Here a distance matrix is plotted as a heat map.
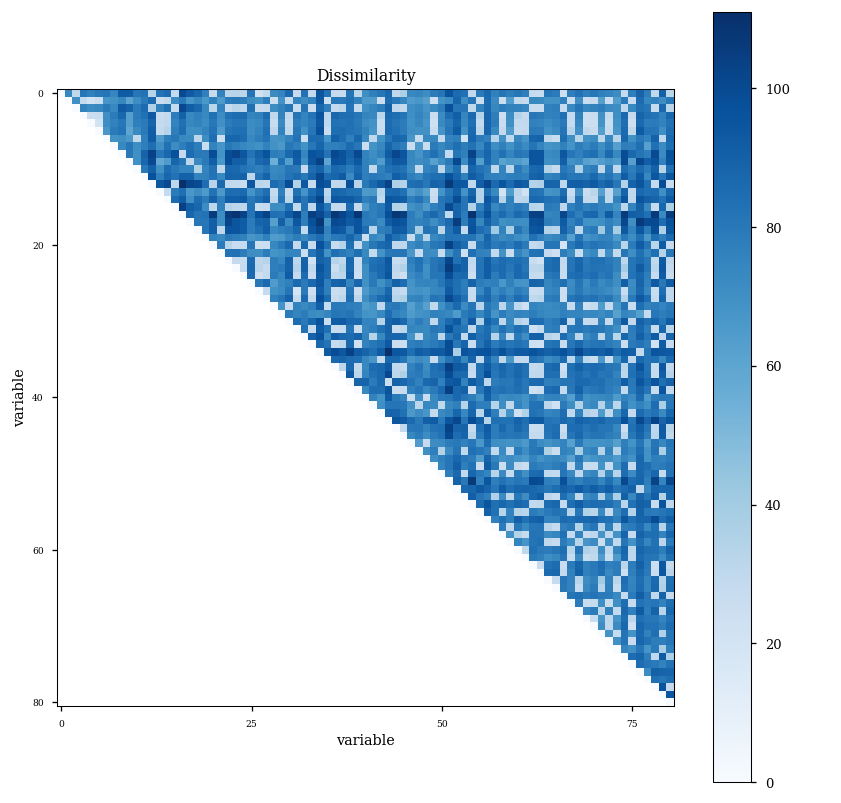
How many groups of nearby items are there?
10
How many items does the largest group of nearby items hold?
24
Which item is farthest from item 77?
17
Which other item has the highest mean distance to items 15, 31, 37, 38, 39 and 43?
16
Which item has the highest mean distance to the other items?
34
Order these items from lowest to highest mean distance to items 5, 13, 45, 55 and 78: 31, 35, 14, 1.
1, 35, 14, 31
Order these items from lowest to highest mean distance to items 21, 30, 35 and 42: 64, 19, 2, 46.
64, 46, 19, 2
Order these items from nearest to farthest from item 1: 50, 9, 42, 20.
42, 9, 50, 20
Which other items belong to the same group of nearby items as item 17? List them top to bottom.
9
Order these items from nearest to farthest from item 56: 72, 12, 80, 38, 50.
38, 50, 72, 80, 12
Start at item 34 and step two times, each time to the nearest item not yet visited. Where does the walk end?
52
